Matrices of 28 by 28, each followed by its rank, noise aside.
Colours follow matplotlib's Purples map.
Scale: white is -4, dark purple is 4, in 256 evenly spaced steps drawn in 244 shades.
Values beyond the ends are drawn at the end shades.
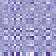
one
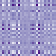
one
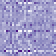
two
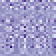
three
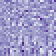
four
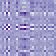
one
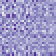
four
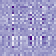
one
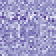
four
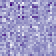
four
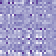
two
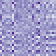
two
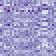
three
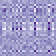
one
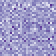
four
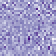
three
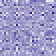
three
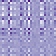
one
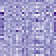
three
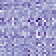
three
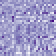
four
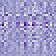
three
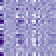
two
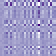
one
